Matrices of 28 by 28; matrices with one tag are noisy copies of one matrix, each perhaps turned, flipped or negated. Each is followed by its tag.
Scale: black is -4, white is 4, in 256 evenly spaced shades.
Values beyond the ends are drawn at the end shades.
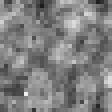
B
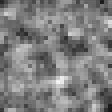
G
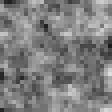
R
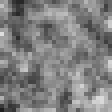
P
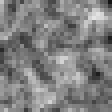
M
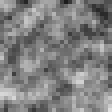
P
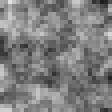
R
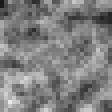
P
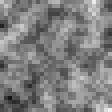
P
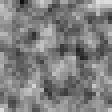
G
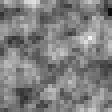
B
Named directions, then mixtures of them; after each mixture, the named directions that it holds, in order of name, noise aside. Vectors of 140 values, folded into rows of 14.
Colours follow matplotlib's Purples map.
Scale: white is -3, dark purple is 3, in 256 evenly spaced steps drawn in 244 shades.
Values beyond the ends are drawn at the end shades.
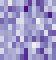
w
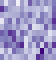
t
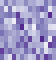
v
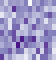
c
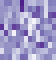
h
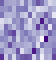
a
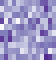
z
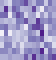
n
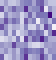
w, z.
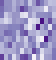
a, h.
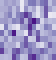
h.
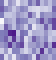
a, t.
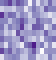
t, w.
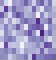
n, z.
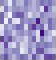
n, z.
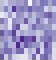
c.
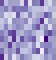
a, c.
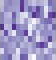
h.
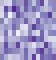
c, n, w.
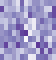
h, t, v.
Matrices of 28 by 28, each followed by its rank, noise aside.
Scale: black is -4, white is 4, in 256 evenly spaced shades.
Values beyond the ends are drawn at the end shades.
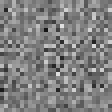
five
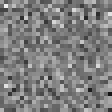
seven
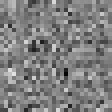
five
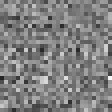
five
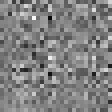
four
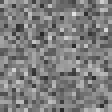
seven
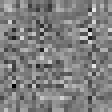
five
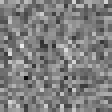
eight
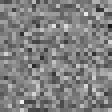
seven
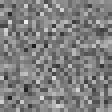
eight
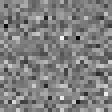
seven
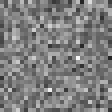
six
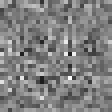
four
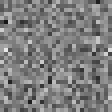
seven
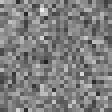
eight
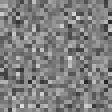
seven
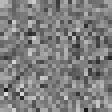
seven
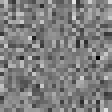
six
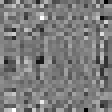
four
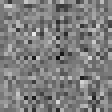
five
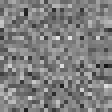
seven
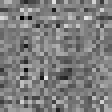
four
